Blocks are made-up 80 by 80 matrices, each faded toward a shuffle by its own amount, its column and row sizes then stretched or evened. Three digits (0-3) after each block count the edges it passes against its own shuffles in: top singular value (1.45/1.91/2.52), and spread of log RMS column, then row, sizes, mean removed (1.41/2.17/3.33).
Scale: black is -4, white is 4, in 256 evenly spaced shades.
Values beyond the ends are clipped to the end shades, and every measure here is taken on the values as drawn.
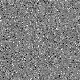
1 0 0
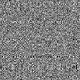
2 1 1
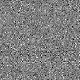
2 1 1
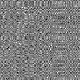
3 1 1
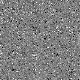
0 1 1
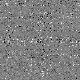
0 1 2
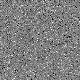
1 0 0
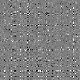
3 2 2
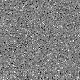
1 0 0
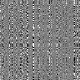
3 3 0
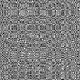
3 1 0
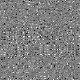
2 1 2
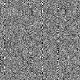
2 2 0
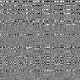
3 1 3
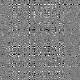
3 2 2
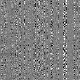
2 3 1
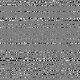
2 1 3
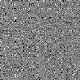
2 1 1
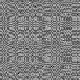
3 0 1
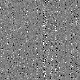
1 2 0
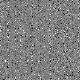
0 2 1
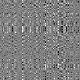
3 3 1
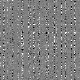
1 3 1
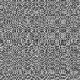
3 1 2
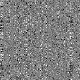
2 2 0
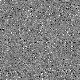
1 0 1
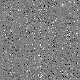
0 2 0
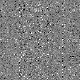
1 2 1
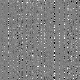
1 3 1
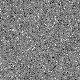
0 0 0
